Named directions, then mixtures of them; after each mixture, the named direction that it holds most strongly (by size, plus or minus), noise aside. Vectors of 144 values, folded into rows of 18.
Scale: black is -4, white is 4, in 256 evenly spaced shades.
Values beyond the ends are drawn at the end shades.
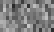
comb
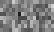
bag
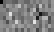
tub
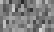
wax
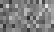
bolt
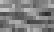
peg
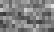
peg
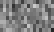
comb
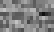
peg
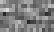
peg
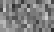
comb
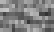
peg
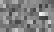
tub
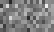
bolt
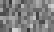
bag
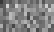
bolt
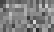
bolt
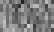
comb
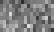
comb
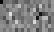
tub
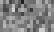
wax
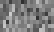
wax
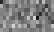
bolt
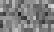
bag
